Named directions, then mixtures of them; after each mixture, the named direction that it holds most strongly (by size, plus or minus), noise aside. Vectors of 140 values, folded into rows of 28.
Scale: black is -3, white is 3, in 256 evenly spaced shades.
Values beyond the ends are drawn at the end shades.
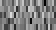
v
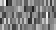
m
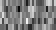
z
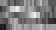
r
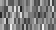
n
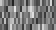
n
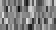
z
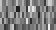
v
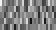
v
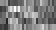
r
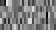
m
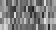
v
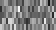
n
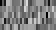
m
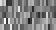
m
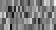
n
